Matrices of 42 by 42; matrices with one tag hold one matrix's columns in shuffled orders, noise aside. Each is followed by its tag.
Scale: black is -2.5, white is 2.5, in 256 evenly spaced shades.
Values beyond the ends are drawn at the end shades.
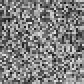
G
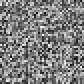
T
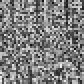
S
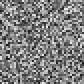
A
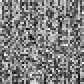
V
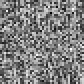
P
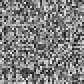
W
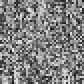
P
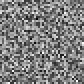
A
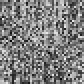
V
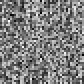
P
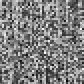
V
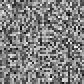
T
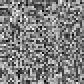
W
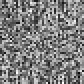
P
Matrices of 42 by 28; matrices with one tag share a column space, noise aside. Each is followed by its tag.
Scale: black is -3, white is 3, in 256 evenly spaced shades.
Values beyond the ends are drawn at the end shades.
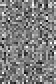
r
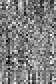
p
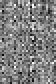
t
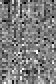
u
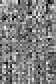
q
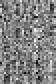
q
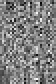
p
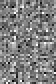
t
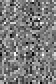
r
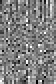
u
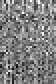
q
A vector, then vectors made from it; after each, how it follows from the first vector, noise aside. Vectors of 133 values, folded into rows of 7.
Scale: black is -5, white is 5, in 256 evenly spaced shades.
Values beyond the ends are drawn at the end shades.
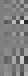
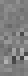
negated, partly zeroed.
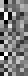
reversed, scaled up.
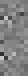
reversed, partly zeroed.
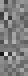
reversed.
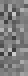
wrapped around, negated.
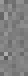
reversed, shrunk.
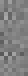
reversed, shrunk.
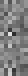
wrapped around.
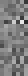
copied.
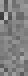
reversed, partly zeroed.
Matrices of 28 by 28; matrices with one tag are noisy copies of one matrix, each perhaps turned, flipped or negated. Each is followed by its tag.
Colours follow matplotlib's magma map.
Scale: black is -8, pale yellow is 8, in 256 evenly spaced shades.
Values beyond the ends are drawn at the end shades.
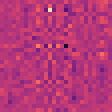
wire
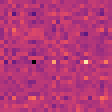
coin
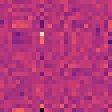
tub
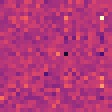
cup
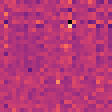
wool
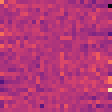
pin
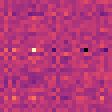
coin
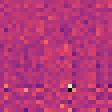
wool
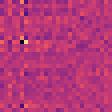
wool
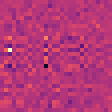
wire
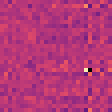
wool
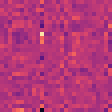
tub
